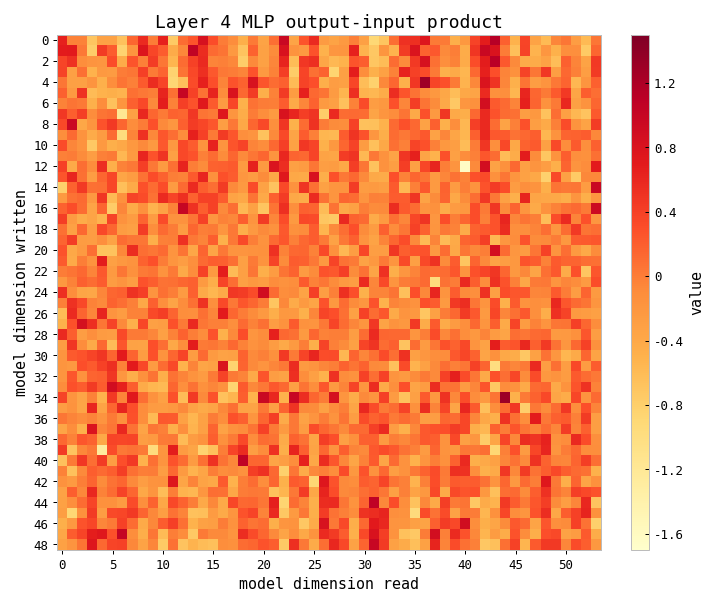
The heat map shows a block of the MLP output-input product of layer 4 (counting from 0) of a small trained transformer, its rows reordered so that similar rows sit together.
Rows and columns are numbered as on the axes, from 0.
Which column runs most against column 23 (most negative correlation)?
14
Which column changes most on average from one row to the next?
43
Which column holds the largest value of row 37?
3
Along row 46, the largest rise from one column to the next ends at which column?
26
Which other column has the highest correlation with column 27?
23
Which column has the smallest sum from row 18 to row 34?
17
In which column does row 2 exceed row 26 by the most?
36
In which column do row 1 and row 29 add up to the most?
13
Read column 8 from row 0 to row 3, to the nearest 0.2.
0.6 0.8 0 0.4
